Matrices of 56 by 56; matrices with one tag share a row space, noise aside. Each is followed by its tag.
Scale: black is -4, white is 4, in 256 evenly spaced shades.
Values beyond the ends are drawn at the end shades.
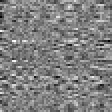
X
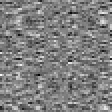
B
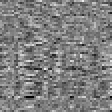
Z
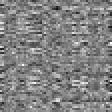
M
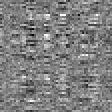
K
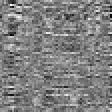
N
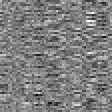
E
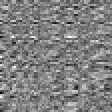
X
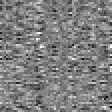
B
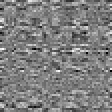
M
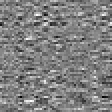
Z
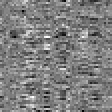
K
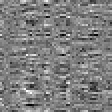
K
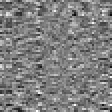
B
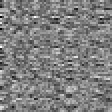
X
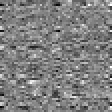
M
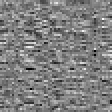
Z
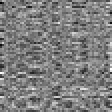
M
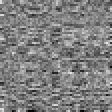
M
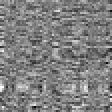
M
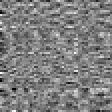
X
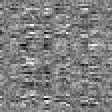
K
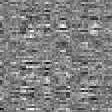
K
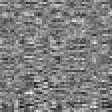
Z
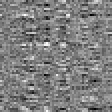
K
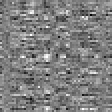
K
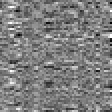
N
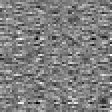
B
